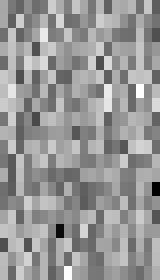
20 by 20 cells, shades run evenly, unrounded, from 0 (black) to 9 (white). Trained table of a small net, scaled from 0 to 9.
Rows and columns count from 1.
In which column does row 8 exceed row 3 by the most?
20
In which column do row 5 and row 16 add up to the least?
13
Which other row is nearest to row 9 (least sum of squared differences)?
4
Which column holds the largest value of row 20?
9
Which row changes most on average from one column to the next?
5
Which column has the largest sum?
18
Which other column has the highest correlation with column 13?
7
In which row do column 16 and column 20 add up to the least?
14
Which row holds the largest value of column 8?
2
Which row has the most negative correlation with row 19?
11
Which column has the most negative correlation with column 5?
15
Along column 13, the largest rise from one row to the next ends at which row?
6
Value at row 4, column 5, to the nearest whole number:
3
